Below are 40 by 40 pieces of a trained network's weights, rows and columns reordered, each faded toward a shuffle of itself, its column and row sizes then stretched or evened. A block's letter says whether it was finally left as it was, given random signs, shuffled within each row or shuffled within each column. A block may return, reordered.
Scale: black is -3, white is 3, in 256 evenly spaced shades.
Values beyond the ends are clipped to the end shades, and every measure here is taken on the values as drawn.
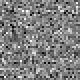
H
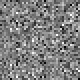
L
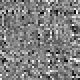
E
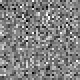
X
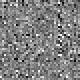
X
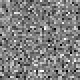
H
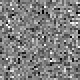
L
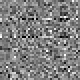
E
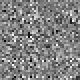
X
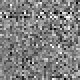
X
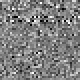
H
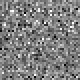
H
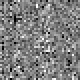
L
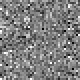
L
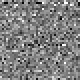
H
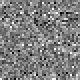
H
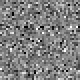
H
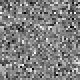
H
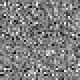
H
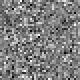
L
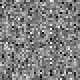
L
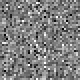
L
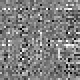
E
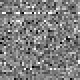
H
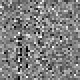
L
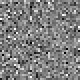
L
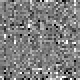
X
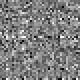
X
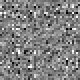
X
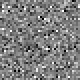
H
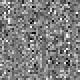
L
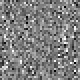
L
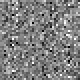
L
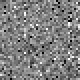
L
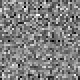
H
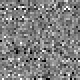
H
